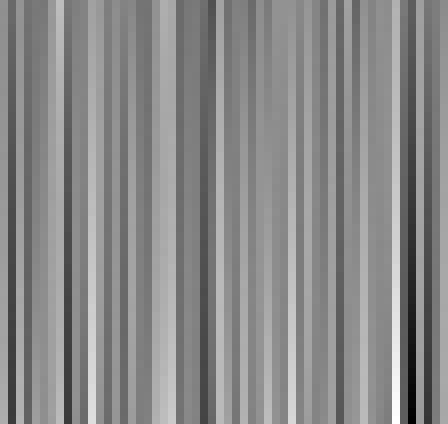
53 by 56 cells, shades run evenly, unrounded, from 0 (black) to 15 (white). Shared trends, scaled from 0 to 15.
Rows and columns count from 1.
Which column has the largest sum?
50
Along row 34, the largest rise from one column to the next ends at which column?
53
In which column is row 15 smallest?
52
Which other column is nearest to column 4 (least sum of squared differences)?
51
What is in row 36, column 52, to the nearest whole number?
2
